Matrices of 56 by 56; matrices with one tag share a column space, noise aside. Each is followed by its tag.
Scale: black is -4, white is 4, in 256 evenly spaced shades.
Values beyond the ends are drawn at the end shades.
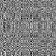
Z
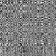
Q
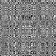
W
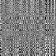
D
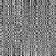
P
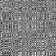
Z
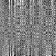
P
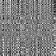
D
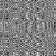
Z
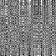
P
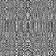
Z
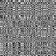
W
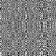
Z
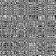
W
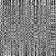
P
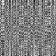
P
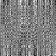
P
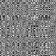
W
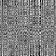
P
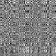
Q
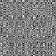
W
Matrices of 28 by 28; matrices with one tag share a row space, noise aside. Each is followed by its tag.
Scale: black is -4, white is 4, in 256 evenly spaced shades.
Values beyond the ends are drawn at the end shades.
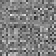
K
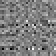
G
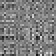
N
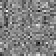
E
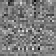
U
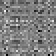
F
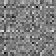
N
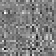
N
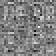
U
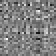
E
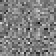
E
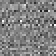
K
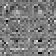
F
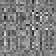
N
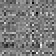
N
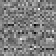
U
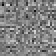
G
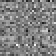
G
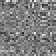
G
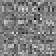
U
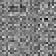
K
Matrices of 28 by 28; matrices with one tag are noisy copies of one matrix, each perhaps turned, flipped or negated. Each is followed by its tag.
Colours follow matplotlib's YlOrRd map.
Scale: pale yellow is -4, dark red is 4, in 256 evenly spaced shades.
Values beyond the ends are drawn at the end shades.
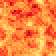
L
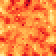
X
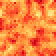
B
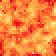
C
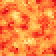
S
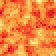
B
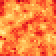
C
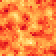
S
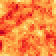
C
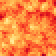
L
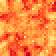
X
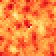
S
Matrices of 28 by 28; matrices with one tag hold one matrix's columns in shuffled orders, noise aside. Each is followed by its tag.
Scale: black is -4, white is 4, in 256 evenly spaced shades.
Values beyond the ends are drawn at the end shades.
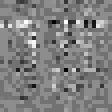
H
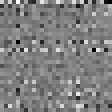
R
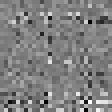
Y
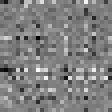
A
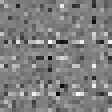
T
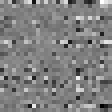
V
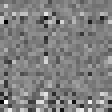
Y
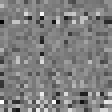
Y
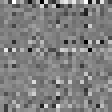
R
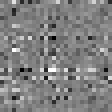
A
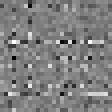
T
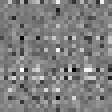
A
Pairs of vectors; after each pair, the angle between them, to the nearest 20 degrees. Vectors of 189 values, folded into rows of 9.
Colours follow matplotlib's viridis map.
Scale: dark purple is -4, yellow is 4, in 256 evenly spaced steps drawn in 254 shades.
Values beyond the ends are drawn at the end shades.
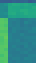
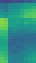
40 degrees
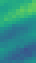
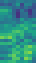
140 degrees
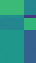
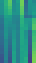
80 degrees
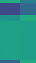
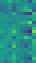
80 degrees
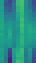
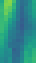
120 degrees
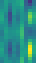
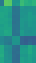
80 degrees
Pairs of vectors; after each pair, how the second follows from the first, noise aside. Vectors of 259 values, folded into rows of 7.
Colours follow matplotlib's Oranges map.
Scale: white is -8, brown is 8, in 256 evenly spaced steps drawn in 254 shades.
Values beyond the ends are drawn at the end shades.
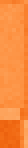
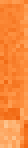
negated.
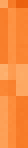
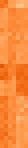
negated.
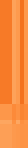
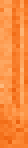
negated.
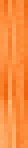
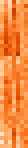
wrapped around, negated, scaled up.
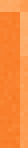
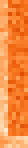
reversed, scaled up.
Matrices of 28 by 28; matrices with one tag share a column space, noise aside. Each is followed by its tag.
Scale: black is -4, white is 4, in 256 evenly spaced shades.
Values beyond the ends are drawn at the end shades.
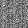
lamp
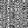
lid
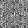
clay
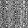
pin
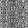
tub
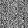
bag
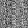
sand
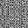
sand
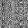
bag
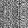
sand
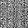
sand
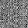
lamp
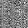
sand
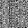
tub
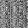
tub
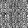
clay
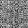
pin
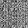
lid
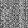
lamp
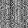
lamp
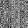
pin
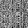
clay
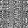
pin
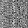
tub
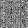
tub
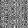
bag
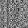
lid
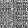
lid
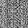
sand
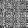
clay
